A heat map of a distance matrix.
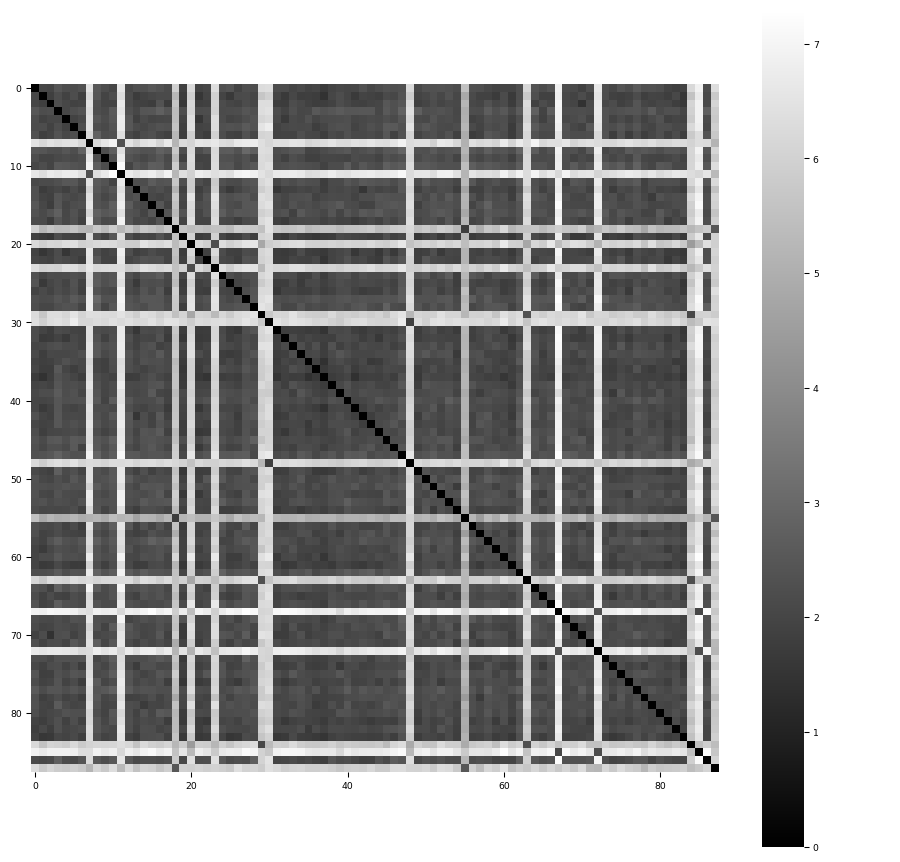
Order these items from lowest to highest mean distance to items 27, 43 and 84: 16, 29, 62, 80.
80, 16, 62, 29
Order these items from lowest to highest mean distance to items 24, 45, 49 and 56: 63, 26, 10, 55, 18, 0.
26, 0, 10, 55, 18, 63
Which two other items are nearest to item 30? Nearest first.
48, 84
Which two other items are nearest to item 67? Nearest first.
85, 72
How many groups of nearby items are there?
7
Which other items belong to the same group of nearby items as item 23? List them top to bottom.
20
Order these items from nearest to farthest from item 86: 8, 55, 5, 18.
5, 8, 55, 18
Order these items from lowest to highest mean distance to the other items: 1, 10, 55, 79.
1, 79, 10, 55
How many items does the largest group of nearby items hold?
73
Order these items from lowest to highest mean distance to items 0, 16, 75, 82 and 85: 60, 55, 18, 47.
60, 47, 55, 18
